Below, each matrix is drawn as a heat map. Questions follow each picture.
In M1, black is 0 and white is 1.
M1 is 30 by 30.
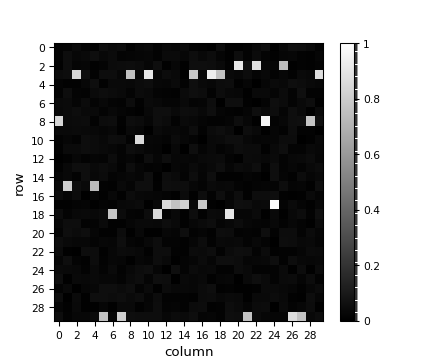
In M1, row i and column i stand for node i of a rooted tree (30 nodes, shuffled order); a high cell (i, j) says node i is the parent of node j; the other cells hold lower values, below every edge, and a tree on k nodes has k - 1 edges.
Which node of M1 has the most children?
3
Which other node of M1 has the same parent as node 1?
4
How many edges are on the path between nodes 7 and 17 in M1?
3
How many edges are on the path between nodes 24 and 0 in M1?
4
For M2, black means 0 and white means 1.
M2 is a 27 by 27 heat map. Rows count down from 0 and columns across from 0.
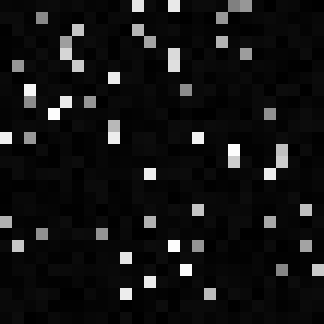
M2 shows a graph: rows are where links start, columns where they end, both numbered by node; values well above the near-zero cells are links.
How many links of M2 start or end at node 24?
2
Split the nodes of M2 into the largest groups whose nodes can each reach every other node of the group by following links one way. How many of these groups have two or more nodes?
1
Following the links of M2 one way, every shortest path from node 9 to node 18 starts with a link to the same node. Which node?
node 4
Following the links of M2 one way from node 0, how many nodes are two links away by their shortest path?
9
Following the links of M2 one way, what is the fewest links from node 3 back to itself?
3
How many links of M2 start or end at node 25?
2
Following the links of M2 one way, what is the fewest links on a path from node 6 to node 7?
7
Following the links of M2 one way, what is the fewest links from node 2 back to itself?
2
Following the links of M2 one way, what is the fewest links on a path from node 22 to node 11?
6
